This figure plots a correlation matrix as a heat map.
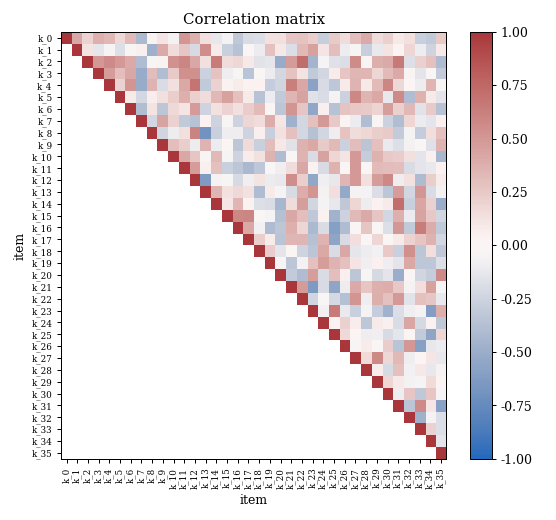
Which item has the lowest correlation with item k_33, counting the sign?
k_26
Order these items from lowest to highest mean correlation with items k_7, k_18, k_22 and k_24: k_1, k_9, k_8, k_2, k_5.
k_8, k_5, k_2, k_1, k_9
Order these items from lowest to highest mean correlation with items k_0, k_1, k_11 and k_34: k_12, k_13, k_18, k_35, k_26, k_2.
k_18, k_26, k_35, k_13, k_12, k_2
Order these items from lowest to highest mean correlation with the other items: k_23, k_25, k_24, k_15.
k_23, k_25, k_24, k_15
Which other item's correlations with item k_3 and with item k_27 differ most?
k_9
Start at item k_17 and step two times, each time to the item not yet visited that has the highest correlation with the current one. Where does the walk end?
k_16
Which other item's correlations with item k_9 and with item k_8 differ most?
k_13
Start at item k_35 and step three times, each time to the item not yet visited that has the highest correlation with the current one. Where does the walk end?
k_25
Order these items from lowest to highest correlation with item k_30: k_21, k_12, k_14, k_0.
k_14, k_0, k_21, k_12
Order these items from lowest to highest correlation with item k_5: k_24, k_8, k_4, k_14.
k_24, k_8, k_4, k_14
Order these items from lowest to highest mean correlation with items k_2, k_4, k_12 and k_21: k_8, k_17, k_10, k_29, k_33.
k_33, k_17, k_10, k_8, k_29
